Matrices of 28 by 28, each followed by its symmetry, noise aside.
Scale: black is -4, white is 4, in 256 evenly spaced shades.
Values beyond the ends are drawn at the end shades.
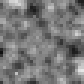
symmetric across the other diagonal.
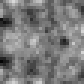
mirrored top to bottom.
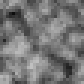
symmetric across the other diagonal.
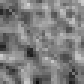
symmetric across the other diagonal.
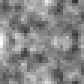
mirrored top to bottom.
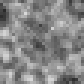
symmetric across the other diagonal.
